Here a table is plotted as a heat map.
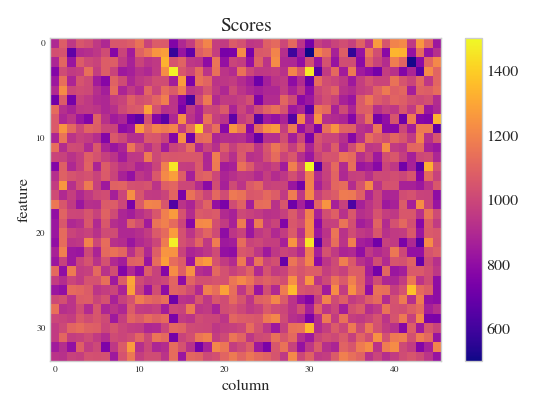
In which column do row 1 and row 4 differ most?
15
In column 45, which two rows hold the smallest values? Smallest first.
9, 29
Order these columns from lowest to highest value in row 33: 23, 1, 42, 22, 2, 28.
1, 2, 42, 22, 23, 28
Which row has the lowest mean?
8
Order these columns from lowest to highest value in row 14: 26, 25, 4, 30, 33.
26, 25, 4, 33, 30
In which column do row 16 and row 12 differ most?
30
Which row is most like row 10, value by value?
4
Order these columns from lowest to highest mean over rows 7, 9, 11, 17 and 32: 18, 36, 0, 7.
7, 18, 36, 0
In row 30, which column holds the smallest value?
41
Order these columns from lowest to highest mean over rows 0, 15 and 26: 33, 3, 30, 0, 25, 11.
0, 11, 30, 25, 3, 33
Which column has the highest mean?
13
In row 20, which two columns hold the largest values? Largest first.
14, 30
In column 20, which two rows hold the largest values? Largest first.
26, 32
